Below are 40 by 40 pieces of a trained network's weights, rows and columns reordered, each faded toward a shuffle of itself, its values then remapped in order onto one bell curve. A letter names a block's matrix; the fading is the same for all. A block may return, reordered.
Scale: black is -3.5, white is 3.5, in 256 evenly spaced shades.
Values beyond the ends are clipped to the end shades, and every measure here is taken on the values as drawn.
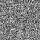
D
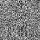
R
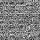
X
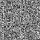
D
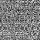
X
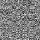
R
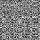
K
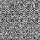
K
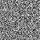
D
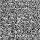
D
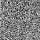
D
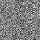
R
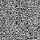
R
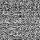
X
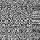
K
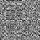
K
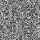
D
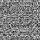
X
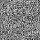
R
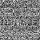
X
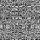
K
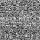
X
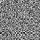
R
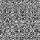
K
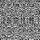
K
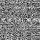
X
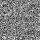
D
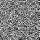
R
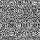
K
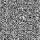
D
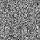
R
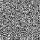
R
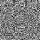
R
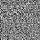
R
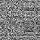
X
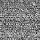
X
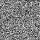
D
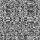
K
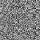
R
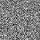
R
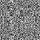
R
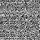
X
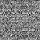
X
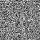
D
